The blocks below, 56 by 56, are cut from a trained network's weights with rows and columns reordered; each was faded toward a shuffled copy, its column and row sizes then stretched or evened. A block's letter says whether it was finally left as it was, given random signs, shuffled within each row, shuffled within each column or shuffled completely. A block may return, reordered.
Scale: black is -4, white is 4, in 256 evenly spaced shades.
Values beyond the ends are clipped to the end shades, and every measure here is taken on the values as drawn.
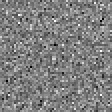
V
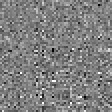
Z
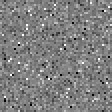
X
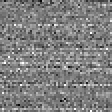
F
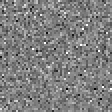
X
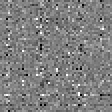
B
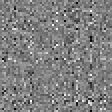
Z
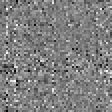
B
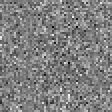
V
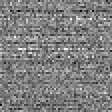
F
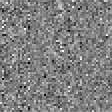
V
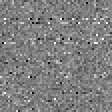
F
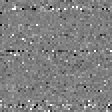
F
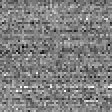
F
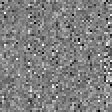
V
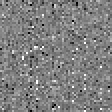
V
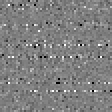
F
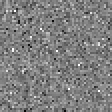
X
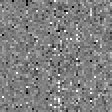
V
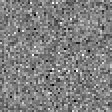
X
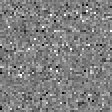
F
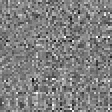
Z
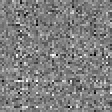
B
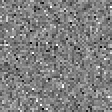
X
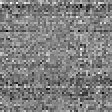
Z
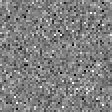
X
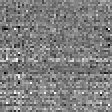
Z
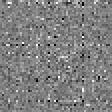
B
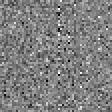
V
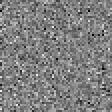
V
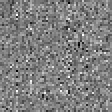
V
